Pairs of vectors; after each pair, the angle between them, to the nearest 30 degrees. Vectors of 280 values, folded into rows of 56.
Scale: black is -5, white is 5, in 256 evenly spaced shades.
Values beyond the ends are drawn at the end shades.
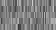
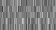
90 degrees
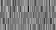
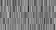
30 degrees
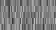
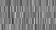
30 degrees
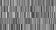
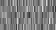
90 degrees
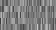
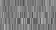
90 degrees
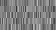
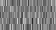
90 degrees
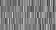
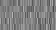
30 degrees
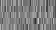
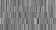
150 degrees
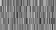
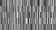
150 degrees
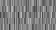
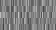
150 degrees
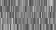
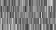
30 degrees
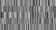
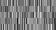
90 degrees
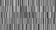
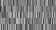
90 degrees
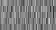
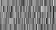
30 degrees
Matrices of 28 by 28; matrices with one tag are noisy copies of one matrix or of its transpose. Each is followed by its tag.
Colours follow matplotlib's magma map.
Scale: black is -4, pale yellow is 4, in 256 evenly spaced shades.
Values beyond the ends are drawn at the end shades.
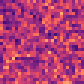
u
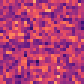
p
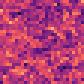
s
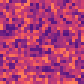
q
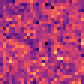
u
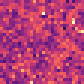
s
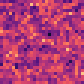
u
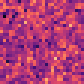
s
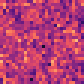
p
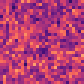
s
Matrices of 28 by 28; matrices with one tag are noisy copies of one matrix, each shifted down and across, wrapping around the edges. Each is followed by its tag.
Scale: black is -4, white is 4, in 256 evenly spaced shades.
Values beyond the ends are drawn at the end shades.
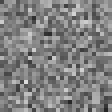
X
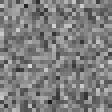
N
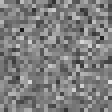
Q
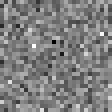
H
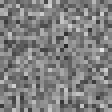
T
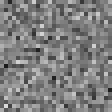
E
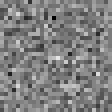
Q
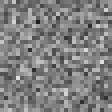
E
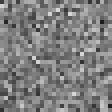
X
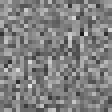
H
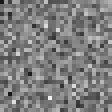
Q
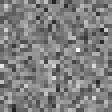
H
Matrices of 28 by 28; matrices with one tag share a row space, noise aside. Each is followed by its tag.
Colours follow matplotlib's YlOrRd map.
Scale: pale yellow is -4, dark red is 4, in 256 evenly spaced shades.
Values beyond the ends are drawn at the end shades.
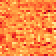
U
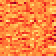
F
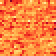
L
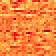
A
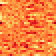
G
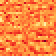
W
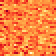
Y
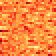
G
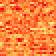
W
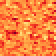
F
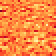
G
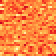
Y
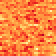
G
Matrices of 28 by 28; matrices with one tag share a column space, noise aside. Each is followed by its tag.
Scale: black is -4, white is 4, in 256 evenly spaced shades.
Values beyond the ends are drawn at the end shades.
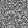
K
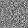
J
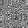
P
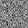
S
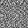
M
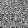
P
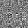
P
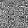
J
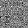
J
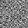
K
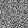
K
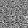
J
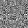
P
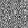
K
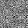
J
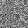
P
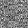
K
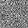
M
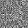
P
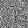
J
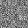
P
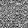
M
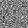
J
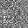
J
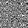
M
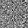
K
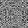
J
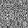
S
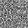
K
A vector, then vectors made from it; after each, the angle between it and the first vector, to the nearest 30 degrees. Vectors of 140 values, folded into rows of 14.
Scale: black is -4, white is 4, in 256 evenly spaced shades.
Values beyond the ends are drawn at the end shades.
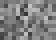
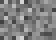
90 degrees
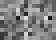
30 degrees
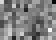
90 degrees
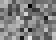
150 degrees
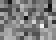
120 degrees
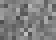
30 degrees
